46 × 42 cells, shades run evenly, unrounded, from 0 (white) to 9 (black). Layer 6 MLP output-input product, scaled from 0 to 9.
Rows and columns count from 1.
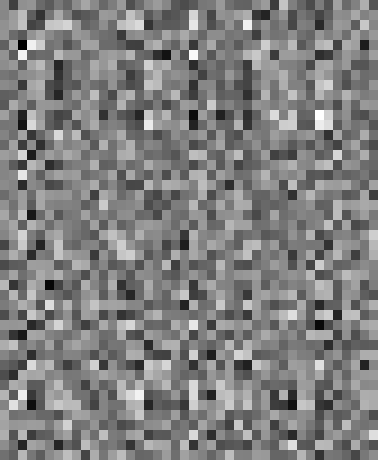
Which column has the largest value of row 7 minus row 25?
7
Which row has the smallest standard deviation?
4
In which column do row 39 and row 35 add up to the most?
37
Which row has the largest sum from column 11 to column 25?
12
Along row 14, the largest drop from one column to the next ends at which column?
38
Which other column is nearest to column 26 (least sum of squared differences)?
34
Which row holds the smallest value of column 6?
31
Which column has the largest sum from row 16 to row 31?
21
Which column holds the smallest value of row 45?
33
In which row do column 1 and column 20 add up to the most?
27
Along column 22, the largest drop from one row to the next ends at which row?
6
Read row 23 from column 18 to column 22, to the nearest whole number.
4 4 5 4 6
